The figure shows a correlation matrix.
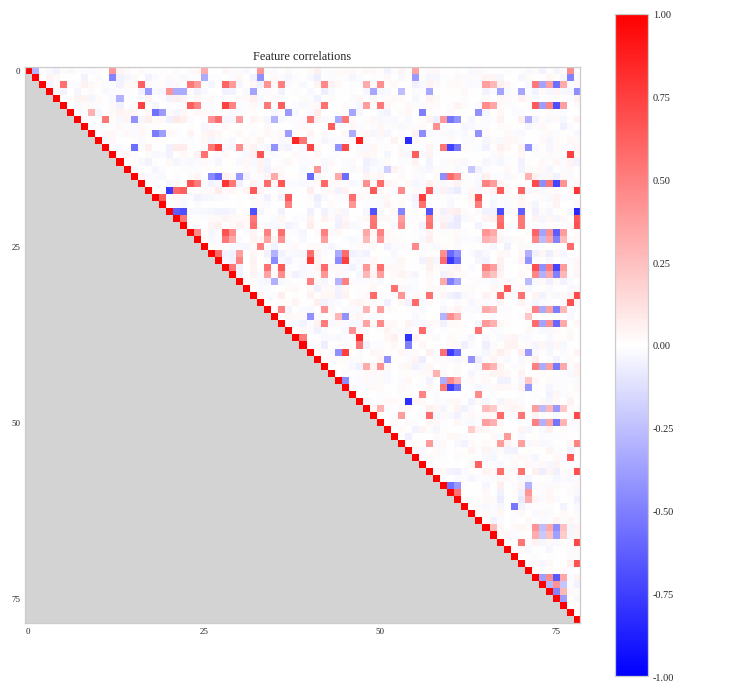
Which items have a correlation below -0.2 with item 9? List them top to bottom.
18, 19, 37, 46, 56, 64
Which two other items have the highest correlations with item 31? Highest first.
68, 52
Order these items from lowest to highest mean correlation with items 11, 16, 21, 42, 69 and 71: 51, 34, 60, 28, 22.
60, 51, 22, 34, 28
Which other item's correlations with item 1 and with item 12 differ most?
77
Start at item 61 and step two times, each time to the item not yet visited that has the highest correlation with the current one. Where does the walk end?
15
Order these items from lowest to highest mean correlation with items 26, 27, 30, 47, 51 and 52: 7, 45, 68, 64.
64, 68, 7, 45
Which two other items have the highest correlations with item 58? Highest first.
8, 43
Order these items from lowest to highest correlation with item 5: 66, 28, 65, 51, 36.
51, 66, 65, 36, 28
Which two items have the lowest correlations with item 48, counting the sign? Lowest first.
75, 73
